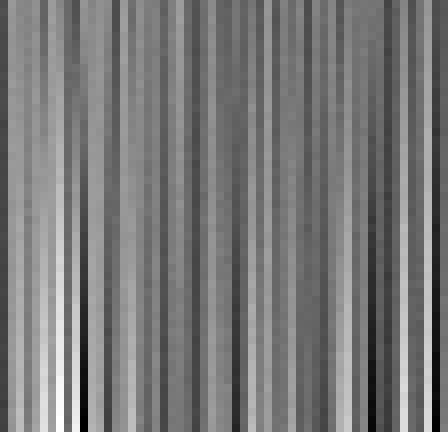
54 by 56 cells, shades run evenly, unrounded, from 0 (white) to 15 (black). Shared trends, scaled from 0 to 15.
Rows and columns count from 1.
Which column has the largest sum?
55
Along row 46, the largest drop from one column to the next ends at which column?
12
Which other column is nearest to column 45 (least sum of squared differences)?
53
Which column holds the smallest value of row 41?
8
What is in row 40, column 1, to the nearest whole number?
11
